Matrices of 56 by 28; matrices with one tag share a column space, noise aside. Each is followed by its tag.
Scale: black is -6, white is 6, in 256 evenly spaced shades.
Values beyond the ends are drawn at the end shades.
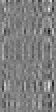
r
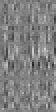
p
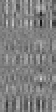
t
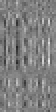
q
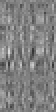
p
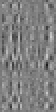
p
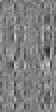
p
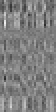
t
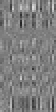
t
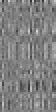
r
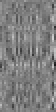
p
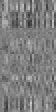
t
